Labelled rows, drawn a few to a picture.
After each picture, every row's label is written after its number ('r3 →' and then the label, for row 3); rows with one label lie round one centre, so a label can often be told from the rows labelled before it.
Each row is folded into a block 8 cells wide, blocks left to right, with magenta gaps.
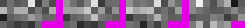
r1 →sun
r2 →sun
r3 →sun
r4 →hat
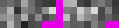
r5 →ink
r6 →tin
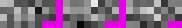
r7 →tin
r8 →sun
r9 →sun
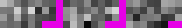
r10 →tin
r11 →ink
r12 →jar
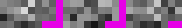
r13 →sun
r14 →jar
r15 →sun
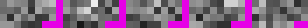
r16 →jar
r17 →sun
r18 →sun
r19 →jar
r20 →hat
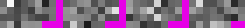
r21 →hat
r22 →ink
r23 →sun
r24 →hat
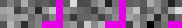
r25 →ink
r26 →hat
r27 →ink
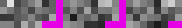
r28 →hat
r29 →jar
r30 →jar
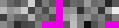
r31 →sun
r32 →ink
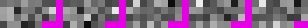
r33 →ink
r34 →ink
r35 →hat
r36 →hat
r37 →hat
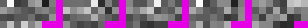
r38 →hat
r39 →sun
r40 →sun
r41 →hat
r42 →jar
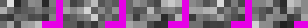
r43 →hat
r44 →sun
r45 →jar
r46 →sun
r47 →jar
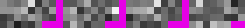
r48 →sun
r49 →ink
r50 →sun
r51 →hat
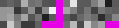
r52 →ink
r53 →hat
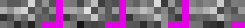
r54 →sun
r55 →sun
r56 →sun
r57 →sun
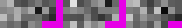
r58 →tin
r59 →hat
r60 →tin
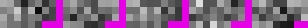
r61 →tin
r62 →jar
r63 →tin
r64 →hat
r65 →jar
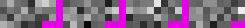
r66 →jar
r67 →ink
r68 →sun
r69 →ink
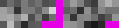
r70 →ink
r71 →jar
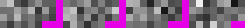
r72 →tin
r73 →ink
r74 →tin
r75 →hat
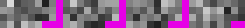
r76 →hat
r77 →jar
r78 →jar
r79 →tin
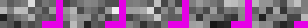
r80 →sun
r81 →ink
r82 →sun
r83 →jar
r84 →jar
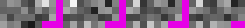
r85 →jar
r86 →hat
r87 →hat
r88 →hat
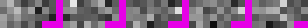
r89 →tin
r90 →hat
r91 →ink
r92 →ink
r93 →sun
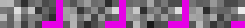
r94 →tin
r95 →ink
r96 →ink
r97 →ink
